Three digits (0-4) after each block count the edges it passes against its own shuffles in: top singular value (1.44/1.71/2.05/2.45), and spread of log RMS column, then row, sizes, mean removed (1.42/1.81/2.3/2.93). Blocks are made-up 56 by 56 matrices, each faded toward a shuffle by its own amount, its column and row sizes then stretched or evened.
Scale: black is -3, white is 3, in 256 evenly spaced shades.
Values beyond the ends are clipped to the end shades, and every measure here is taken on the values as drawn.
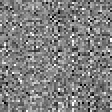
3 2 0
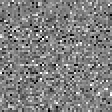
1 0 2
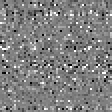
2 0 3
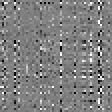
4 4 3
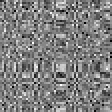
4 2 1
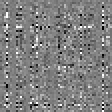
2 4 2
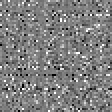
1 1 3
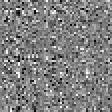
2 3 1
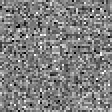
2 0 0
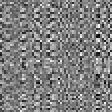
4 4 1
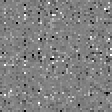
0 2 1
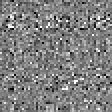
3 1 3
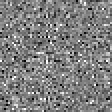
2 0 2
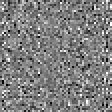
2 3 0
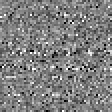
0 0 3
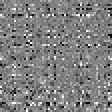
3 3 4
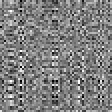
4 3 2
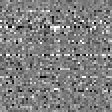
2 1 4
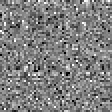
2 1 0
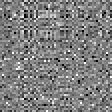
4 1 2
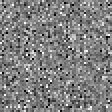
0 2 1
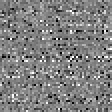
1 1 4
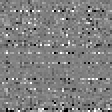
0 1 4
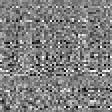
3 0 4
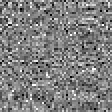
3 0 1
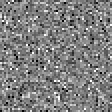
1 0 0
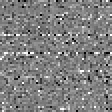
2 1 3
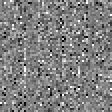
0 3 1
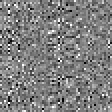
3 3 0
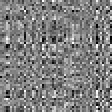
4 4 2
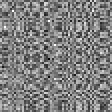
4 3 0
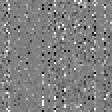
1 4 0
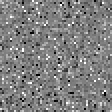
0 2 0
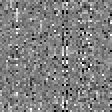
2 3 0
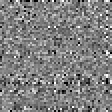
2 1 3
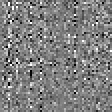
1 4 2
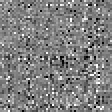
2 3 1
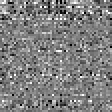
2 1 4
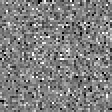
1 0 2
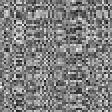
4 3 0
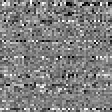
2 0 4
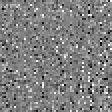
0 3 1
